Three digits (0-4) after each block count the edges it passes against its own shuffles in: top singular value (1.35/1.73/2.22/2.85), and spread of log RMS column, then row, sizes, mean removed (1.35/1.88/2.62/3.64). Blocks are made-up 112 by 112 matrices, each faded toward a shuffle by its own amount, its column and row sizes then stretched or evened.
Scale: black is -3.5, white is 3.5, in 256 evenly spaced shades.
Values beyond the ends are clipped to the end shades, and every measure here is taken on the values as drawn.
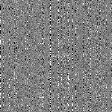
2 4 1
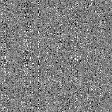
2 3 0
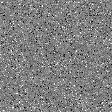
0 0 1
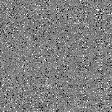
2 2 1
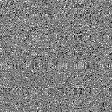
3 1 1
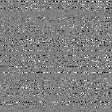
1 2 4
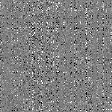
1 4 2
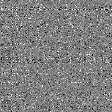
2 1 2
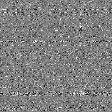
1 1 4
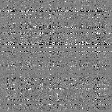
3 3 4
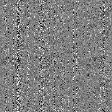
1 4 0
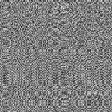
4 1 2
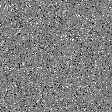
0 0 1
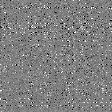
0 2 3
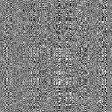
4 4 0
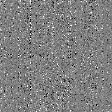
1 3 0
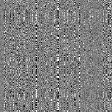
4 4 0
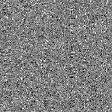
2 2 0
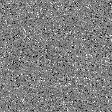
0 0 2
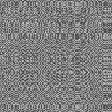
4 1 0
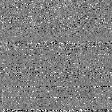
0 0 4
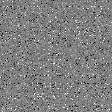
1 1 2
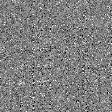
1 2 1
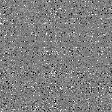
0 2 3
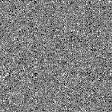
2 2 1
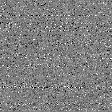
1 0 3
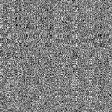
3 2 2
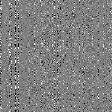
3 4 1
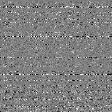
2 1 4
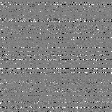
2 1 4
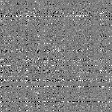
1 3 4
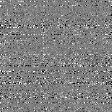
1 2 4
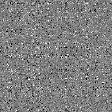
2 2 2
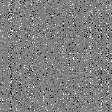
2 3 1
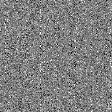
0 3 0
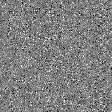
2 1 0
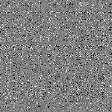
2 2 3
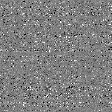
0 2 3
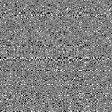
3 0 3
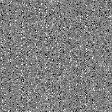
1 3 0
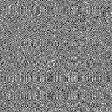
4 1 1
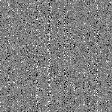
1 3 0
